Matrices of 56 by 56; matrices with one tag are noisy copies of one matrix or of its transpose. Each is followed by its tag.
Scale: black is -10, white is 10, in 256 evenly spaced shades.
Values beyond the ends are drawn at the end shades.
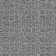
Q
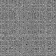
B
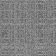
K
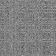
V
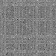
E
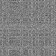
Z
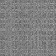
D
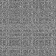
Z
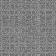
Q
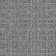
D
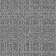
V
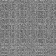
K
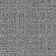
B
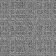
Q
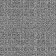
B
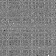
Z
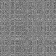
Q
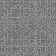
B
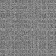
D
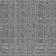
K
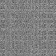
D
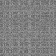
D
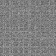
D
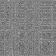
V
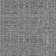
K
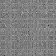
D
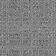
Z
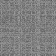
Q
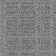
E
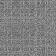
B
